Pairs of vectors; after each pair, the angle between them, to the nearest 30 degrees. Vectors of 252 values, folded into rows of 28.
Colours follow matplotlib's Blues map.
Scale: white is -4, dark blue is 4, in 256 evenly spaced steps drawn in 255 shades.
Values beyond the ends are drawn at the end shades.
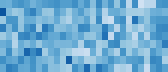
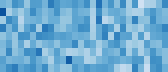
30 degrees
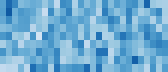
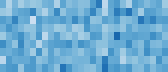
90 degrees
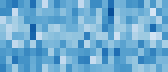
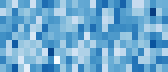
120 degrees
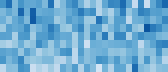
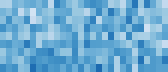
150 degrees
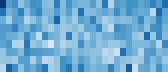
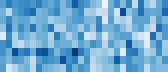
90 degrees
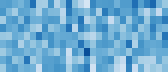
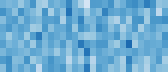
30 degrees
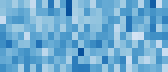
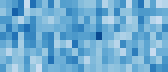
90 degrees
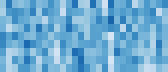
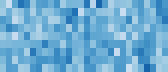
120 degrees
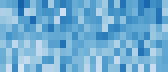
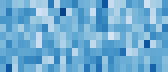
120 degrees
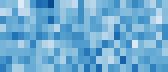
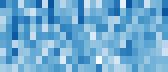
60 degrees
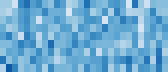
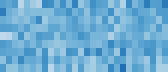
120 degrees
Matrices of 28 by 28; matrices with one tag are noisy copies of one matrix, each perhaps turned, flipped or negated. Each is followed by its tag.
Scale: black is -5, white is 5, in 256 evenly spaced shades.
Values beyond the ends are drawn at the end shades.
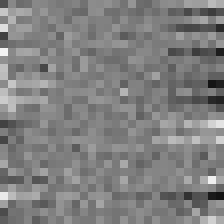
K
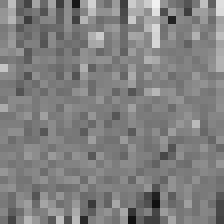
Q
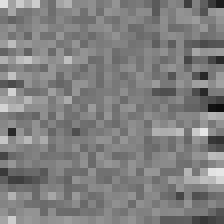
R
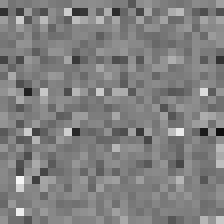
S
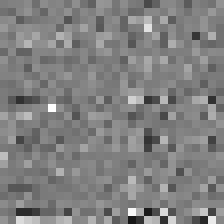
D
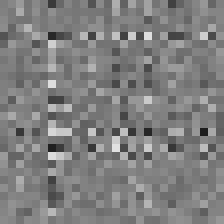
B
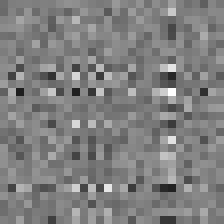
B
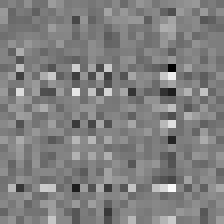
B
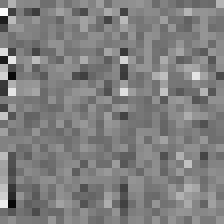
D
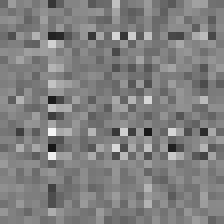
B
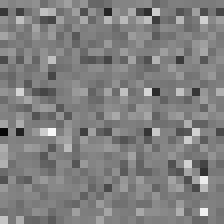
S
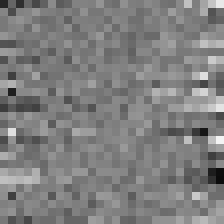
R
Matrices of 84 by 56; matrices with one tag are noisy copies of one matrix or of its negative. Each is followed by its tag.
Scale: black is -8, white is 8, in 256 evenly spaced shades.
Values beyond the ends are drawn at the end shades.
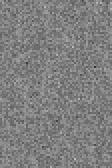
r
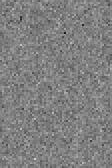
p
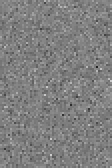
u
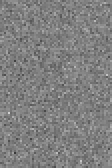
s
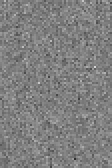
r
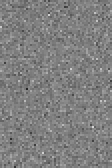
u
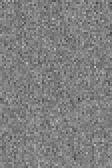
r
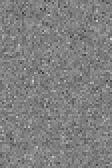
u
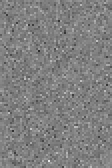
s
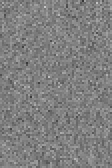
r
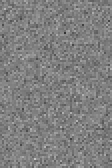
p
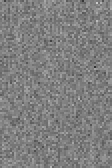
r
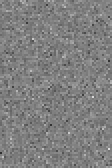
u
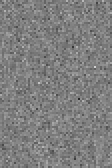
r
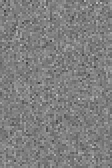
r
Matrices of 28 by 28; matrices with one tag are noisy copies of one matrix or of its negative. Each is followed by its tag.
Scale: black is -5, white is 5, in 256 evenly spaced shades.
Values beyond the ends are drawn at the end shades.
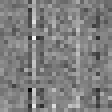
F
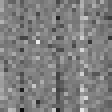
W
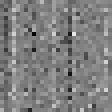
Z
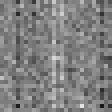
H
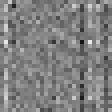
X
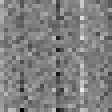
W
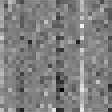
W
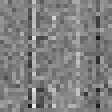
F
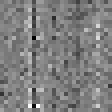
F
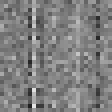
F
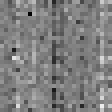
H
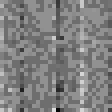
W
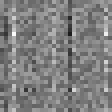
Z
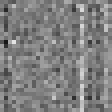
X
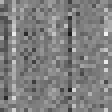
Z
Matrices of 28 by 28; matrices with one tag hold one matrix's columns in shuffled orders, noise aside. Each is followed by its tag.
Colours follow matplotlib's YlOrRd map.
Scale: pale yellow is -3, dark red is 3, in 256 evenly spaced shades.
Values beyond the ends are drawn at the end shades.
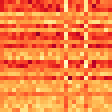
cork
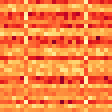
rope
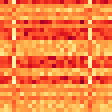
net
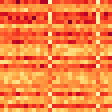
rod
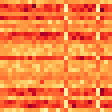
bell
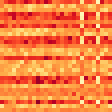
rope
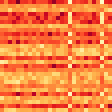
rod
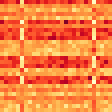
net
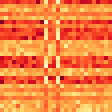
net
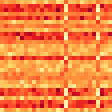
bell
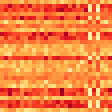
bell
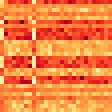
net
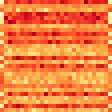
rod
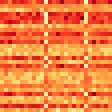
rod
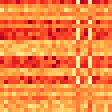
net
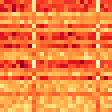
cork
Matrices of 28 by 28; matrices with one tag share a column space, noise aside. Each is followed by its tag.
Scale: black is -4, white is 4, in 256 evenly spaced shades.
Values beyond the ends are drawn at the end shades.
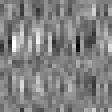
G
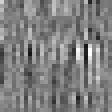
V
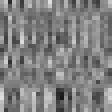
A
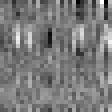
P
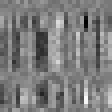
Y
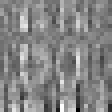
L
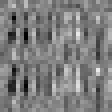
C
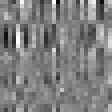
P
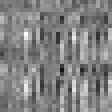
C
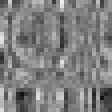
A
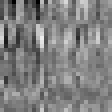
P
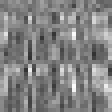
C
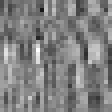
V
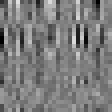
P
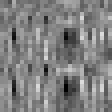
C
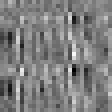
C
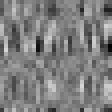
G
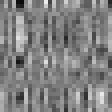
A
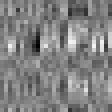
G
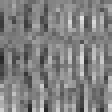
L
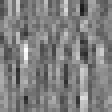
V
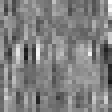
V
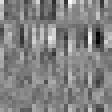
P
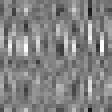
G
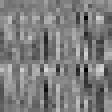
C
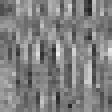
V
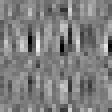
G
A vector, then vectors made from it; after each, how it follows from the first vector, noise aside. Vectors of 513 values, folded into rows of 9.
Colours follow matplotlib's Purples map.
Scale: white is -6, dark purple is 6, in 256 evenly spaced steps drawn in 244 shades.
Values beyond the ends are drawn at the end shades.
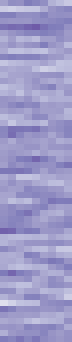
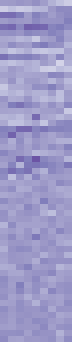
partly zeroed.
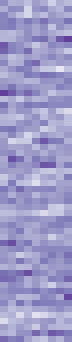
reversed, negated.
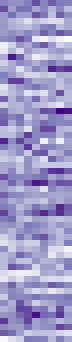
reversed, scaled up.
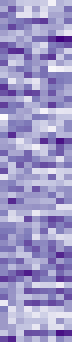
reversed, negated, scaled up.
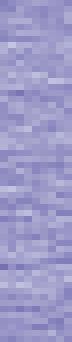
wrapped around, negated, shrunk.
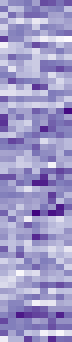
reversed, scaled up.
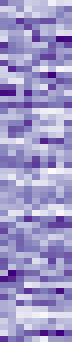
reversed, negated, scaled up.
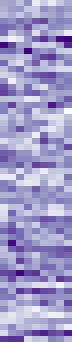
reversed, negated, scaled up.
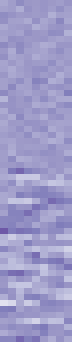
partly zeroed.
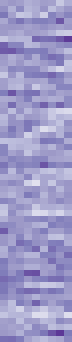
reversed, negated.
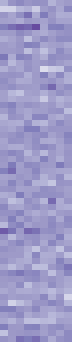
partly zeroed.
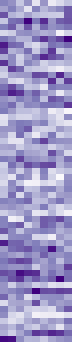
reversed, negated, scaled up.
